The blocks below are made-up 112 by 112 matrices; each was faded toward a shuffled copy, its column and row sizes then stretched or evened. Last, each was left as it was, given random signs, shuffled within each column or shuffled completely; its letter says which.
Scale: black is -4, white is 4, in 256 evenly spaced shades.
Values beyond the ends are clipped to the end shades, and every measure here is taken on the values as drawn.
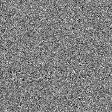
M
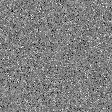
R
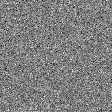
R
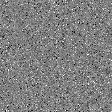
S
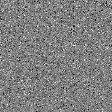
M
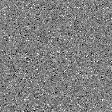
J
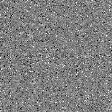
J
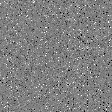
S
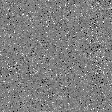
S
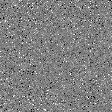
M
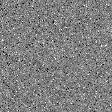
S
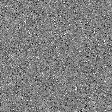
S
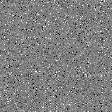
J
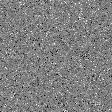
R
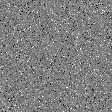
R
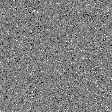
S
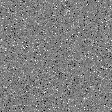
S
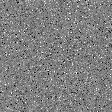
R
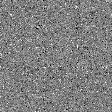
M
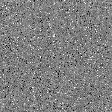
S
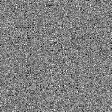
J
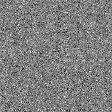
M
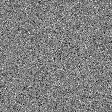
R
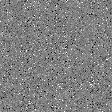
S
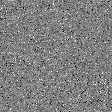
R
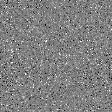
M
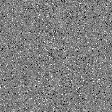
J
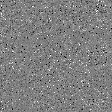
M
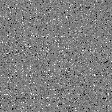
M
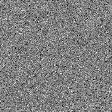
S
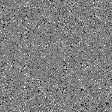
J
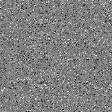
J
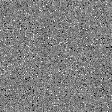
J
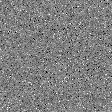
R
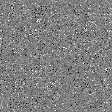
M
